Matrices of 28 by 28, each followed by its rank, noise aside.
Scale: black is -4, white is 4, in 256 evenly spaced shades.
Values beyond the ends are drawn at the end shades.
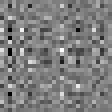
two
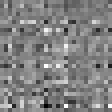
three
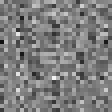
five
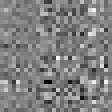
four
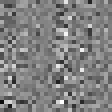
four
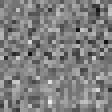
five
